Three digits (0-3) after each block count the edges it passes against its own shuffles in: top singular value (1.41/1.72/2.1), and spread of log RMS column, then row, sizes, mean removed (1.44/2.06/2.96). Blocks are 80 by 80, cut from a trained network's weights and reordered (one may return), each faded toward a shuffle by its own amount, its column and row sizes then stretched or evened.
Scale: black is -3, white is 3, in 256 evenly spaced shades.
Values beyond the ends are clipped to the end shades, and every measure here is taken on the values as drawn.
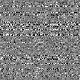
3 0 3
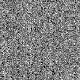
1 1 0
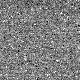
0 0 0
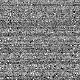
2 1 1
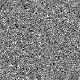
1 0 1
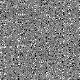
0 2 0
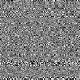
3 0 3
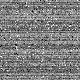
3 0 0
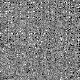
1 1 1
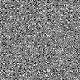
2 0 1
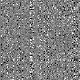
2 3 0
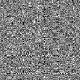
3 1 1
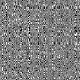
3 3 1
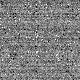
1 0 0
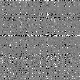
2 2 3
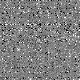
0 1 2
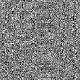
2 2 0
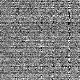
3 2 1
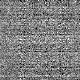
2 2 1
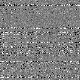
1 1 3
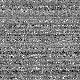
2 0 2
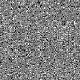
2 1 0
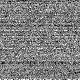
2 0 2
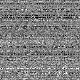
3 1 3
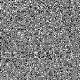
2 1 1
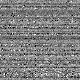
3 0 2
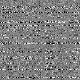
2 1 3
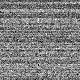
3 0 0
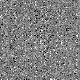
0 2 0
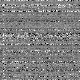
1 0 3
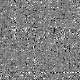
1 2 2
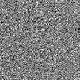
2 0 0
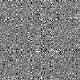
2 2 2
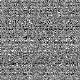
2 2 2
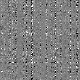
1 3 1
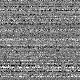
3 0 3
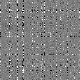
2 3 2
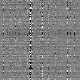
3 3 0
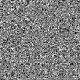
2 0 1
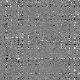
1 2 2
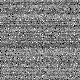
2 0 0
